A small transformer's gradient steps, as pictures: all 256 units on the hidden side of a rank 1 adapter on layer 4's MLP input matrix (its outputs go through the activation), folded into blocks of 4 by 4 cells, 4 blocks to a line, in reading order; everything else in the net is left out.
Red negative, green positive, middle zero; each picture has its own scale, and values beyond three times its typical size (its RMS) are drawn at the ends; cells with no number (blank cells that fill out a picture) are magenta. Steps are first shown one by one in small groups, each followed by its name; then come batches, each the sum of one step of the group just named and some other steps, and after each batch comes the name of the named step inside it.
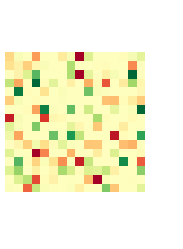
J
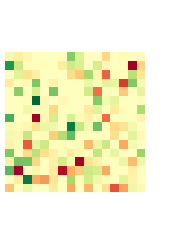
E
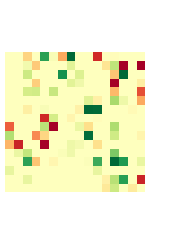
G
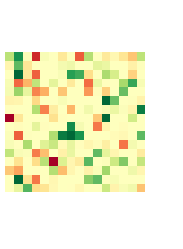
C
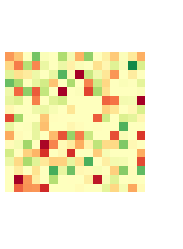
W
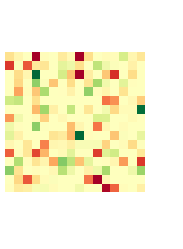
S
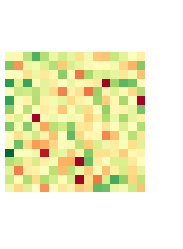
W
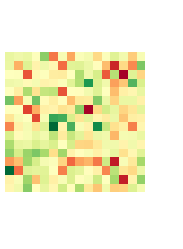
E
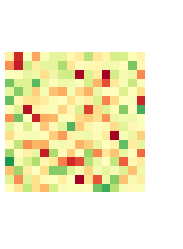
W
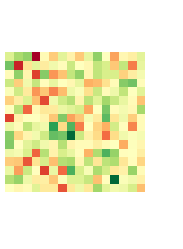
C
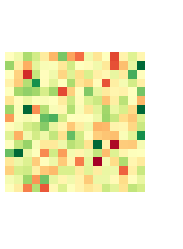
J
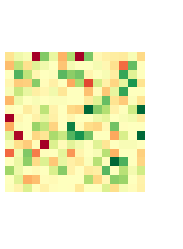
C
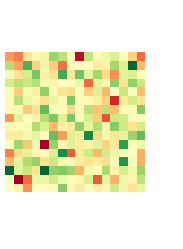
W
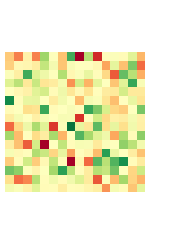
G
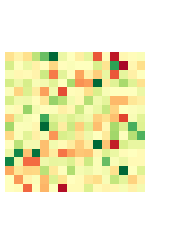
W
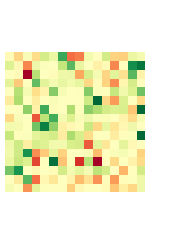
J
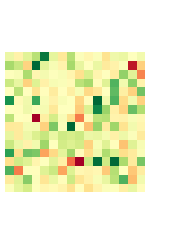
E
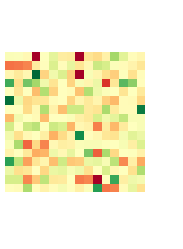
S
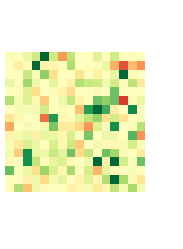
G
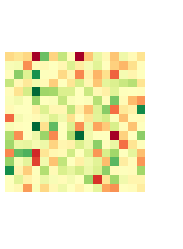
S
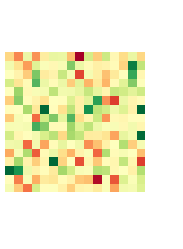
J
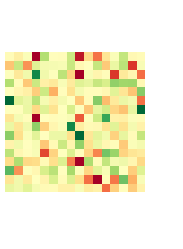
S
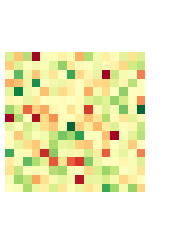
C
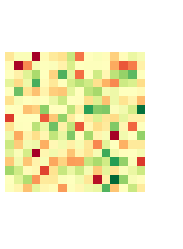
J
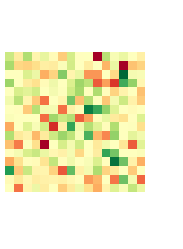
G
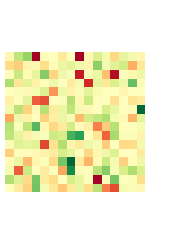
S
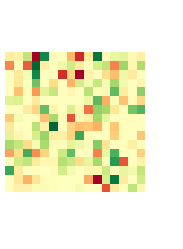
S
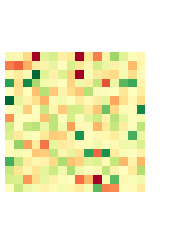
S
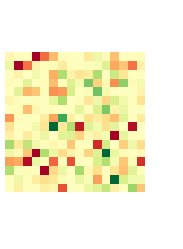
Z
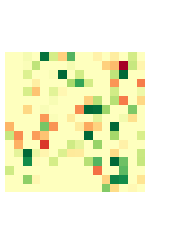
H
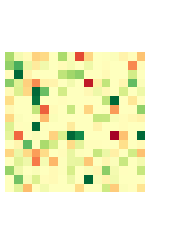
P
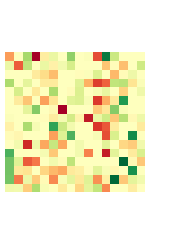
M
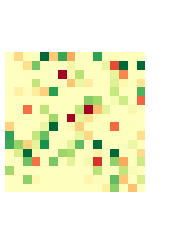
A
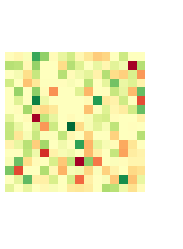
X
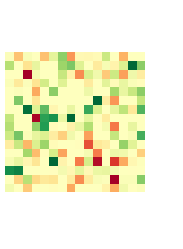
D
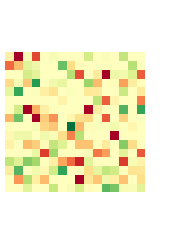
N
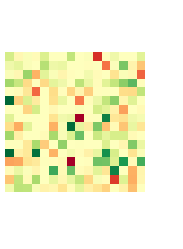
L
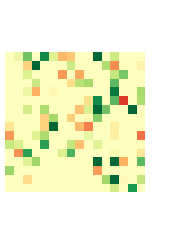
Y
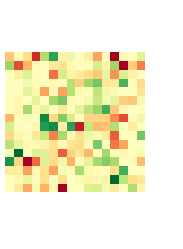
Z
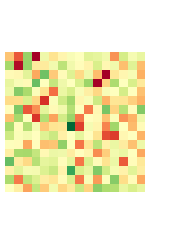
N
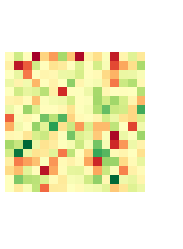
Z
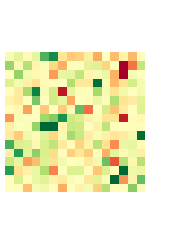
P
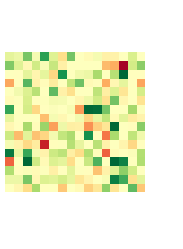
H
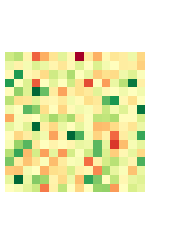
P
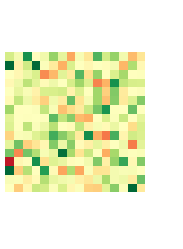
Y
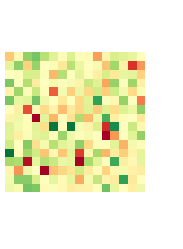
X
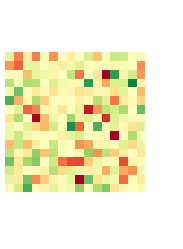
N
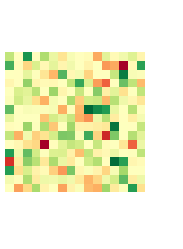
H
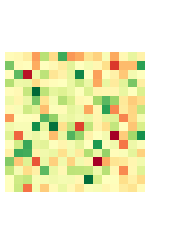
P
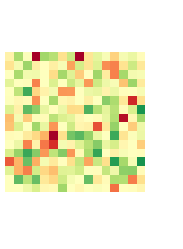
H
